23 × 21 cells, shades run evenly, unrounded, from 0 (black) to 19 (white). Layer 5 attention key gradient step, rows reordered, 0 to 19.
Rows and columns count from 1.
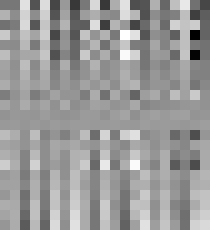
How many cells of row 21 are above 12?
12
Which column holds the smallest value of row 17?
20
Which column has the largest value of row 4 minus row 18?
13
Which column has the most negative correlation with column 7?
9
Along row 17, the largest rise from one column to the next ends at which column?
11
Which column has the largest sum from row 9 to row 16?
14
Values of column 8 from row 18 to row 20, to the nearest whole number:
14 14 15
